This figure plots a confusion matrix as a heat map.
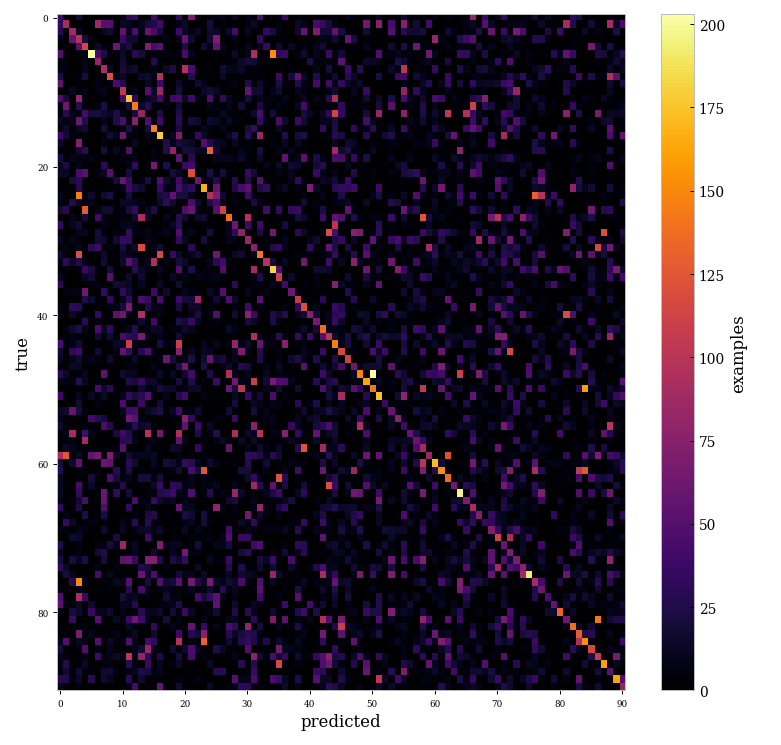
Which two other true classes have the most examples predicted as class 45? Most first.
82, 51
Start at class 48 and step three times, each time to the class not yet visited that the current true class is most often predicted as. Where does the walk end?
23
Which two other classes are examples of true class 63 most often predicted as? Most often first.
43, 31
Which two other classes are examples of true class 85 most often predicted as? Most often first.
14, 35
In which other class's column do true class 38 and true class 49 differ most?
31
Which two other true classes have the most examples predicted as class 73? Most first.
10, 2
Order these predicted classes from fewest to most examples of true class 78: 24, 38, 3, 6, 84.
6, 84, 24, 38, 3
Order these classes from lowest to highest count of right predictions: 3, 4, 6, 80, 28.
28, 6, 3, 4, 80
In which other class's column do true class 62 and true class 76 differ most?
3
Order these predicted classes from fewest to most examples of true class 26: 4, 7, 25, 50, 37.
50, 7, 37, 25, 4
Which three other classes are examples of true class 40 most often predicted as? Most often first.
81, 13, 30
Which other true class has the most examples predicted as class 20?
7
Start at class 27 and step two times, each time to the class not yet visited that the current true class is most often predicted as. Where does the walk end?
39
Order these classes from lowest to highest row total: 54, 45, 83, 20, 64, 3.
20, 54, 3, 83, 45, 64
